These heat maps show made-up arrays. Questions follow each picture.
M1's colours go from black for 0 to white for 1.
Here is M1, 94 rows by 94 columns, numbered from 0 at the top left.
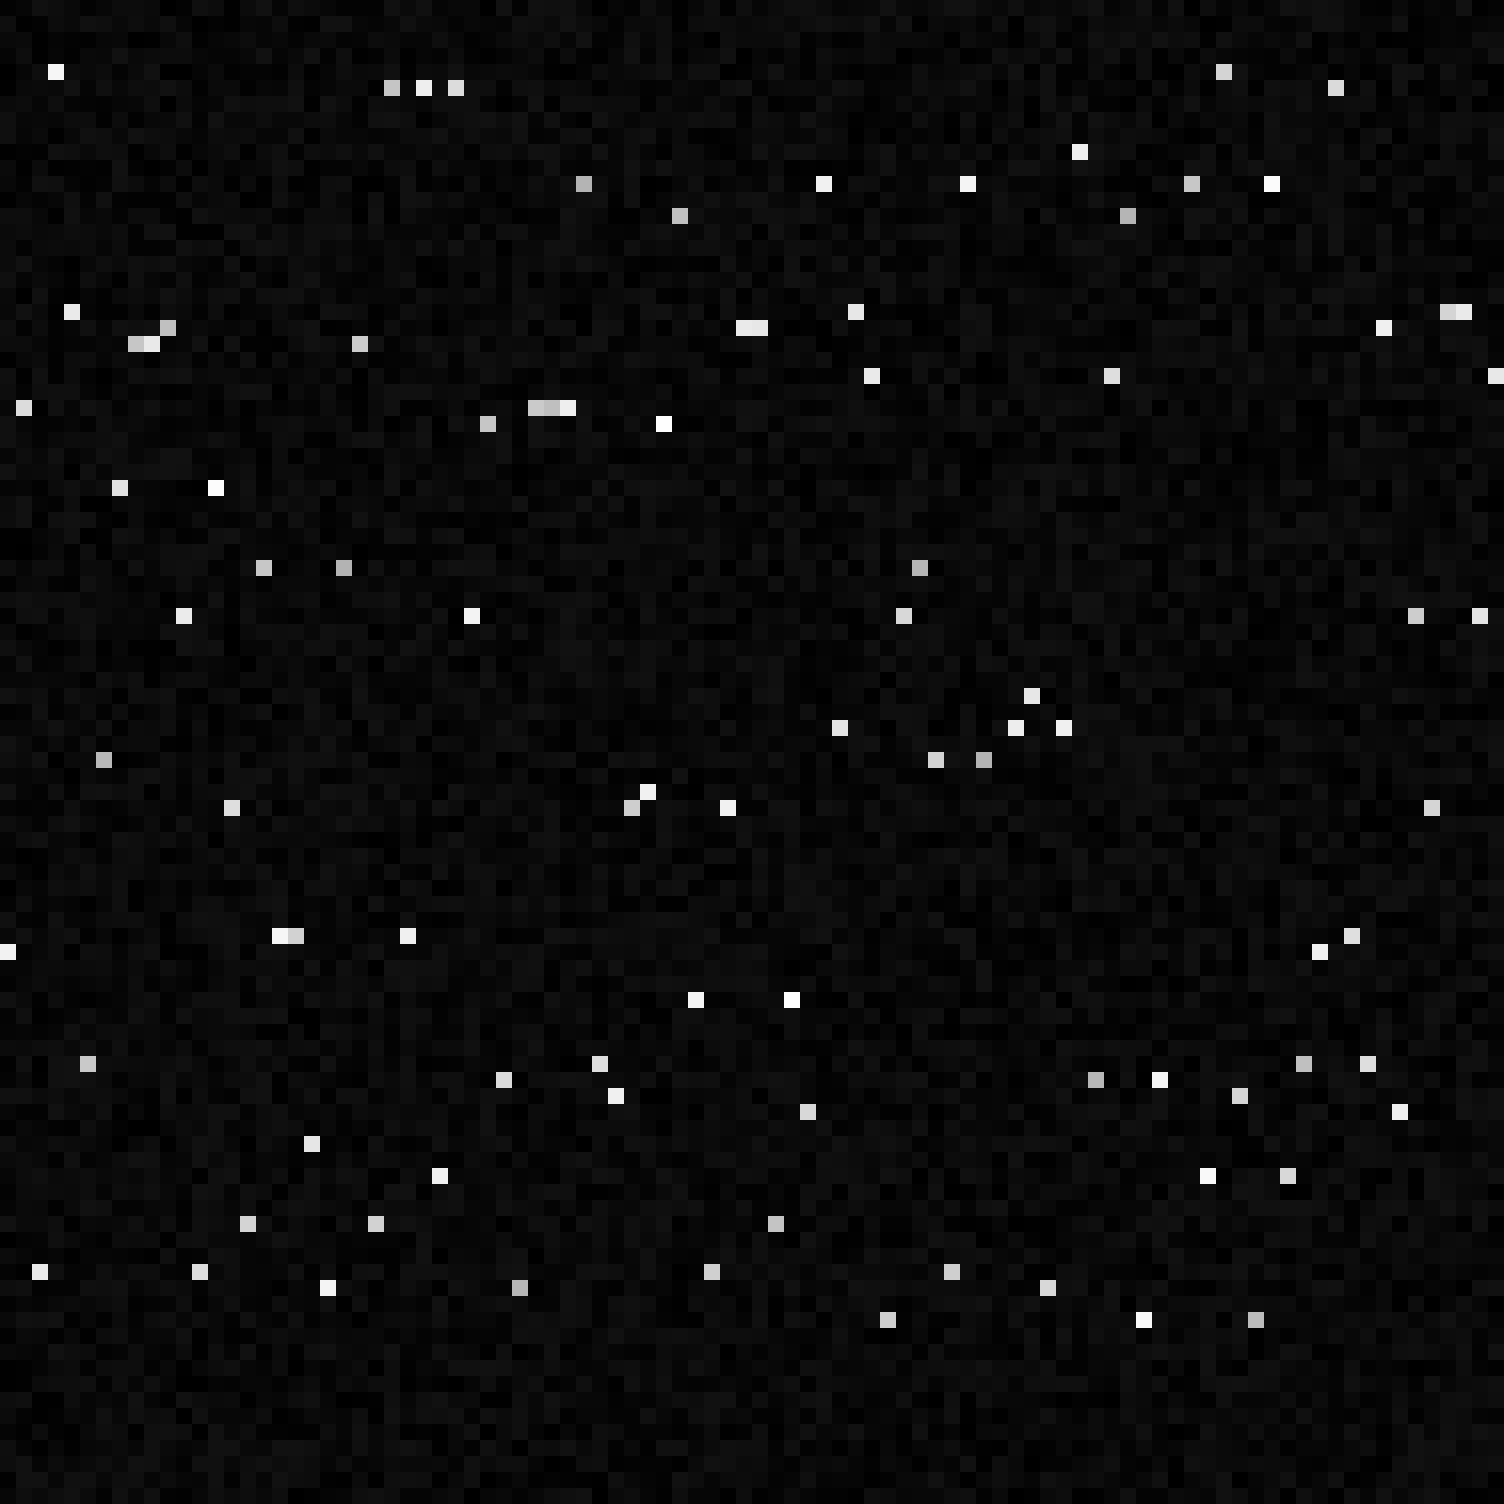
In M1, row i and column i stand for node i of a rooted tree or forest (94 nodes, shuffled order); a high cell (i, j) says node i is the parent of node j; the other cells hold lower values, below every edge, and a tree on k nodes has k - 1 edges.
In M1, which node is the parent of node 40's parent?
62
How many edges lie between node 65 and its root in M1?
2
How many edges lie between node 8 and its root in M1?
8
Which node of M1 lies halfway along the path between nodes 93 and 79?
19
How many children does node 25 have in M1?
4
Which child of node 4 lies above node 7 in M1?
76
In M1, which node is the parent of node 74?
11
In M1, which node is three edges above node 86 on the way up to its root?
73
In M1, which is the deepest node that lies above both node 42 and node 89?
50
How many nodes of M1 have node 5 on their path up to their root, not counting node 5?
10
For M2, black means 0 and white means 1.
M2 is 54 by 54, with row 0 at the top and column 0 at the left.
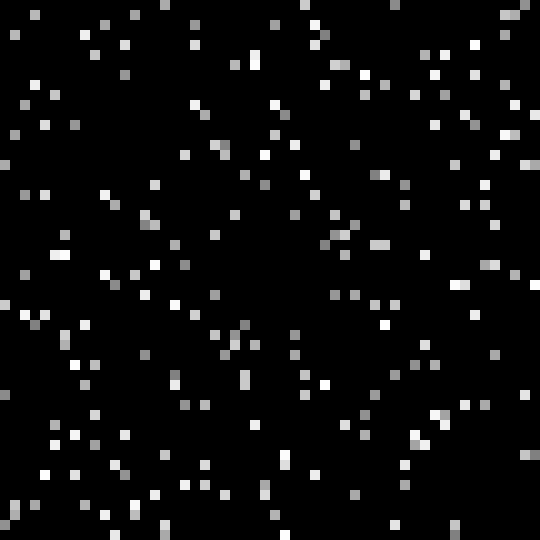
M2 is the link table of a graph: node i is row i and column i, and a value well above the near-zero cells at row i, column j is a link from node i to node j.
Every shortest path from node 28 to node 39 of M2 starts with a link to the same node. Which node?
node 45
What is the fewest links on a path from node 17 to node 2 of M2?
6
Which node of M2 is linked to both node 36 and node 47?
node 7
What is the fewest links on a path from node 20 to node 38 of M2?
7
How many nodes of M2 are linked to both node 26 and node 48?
1
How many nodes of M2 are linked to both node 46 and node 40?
1
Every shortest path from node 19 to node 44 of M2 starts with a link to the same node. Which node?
node 4
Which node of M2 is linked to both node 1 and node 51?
node 13
